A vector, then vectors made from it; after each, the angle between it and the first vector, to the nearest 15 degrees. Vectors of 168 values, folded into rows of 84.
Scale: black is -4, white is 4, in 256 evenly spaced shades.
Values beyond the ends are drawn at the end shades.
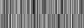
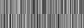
30 degrees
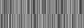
30 degrees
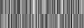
165 degrees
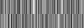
165 degrees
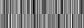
15 degrees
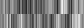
120 degrees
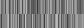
75 degrees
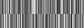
135 degrees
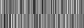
45 degrees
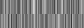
165 degrees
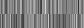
105 degrees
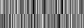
30 degrees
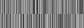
60 degrees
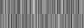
165 degrees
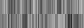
135 degrees
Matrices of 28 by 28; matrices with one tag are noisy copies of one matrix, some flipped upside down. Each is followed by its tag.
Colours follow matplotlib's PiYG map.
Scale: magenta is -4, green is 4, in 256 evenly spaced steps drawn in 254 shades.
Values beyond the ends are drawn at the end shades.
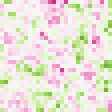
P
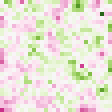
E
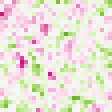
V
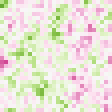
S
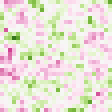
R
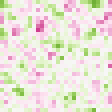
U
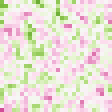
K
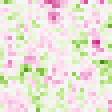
P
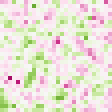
K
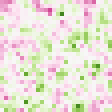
E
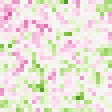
V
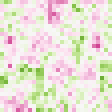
P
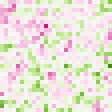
V
